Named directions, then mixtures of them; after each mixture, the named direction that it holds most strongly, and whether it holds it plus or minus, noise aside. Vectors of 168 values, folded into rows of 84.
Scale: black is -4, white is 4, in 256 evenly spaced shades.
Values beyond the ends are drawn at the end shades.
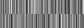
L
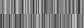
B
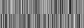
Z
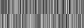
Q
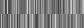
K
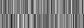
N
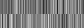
Q, plus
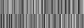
B, plus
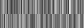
Z, minus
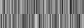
K, minus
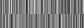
L, plus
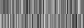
B, minus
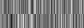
N, plus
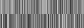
Z, plus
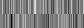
N, plus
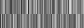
K, plus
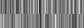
B, minus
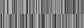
K, minus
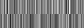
Q, minus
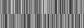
Z, plus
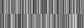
B, plus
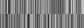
K, plus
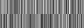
Q, minus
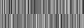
L, minus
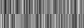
B, minus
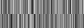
N, plus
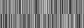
Z, plus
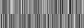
Z, plus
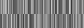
N, minus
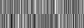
N, plus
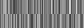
N, minus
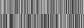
Q, minus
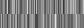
K, plus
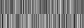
Z, minus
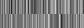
L, minus
